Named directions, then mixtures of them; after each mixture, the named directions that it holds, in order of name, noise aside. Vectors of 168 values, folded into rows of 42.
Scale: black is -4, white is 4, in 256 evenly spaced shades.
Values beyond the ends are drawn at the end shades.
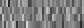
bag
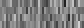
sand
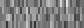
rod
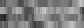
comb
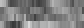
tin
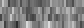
bag, comb, tin.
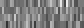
rod, sand.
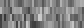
bag, comb, rod.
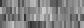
comb, sand, tin.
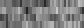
comb, sand, tin.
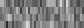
rod, tin.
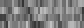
comb, rod.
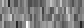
bag, rod, tin.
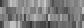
tin.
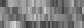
tin.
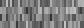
bag, comb, sand.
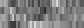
comb, rod, tin.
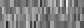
rod, sand.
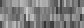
comb, sand, tin.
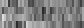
bag, comb, tin.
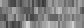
comb, tin.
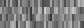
bag, comb, sand.
